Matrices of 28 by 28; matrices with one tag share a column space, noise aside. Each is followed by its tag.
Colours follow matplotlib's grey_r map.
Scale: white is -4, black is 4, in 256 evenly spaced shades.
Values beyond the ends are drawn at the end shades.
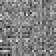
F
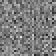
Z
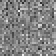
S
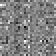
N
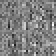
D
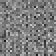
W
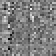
S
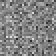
N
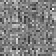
S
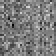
D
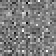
F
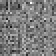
Z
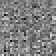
W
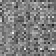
S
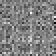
N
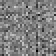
W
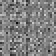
F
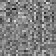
S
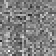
W
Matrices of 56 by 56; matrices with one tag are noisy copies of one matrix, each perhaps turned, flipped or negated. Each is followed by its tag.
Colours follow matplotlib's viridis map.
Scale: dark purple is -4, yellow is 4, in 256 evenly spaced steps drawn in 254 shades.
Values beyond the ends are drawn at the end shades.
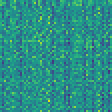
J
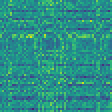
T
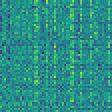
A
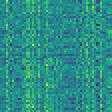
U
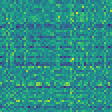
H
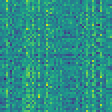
U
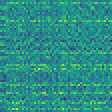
J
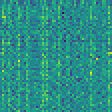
J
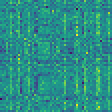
T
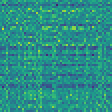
H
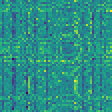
T
